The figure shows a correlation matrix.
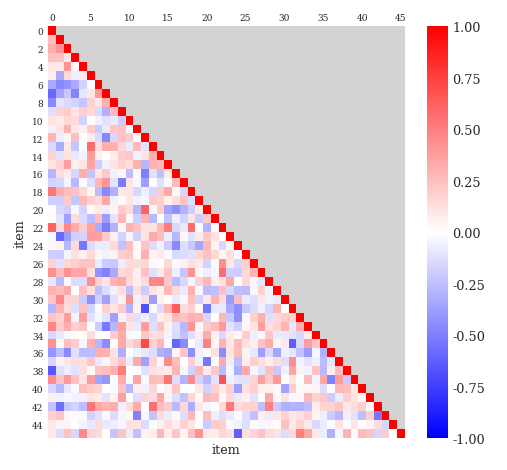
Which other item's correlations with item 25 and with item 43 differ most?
42
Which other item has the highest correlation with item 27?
22
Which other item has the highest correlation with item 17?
7
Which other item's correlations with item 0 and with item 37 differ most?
38
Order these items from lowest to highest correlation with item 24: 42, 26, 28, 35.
26, 28, 42, 35
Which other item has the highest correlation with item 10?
30
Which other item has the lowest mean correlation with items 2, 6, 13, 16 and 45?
24
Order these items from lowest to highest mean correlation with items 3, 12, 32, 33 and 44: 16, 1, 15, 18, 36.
36, 16, 15, 1, 18
